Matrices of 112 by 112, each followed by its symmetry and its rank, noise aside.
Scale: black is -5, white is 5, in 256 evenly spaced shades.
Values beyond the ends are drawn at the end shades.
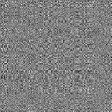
no symmetry, rank six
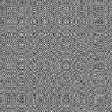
symmetric, rank four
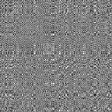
symmetric, rank five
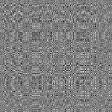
symmetric, rank four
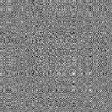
symmetric, rank six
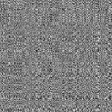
antisymmetric, rank six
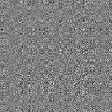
no symmetry, rank six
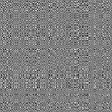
antisymmetric, rank four
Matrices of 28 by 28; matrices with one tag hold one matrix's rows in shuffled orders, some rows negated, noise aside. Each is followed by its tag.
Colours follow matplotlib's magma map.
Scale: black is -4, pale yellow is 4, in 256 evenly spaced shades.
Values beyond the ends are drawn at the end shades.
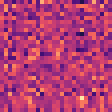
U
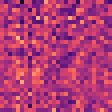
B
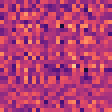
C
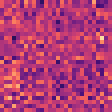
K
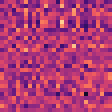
C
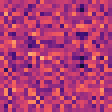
U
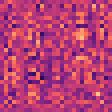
U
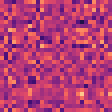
U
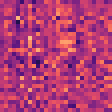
B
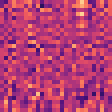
U
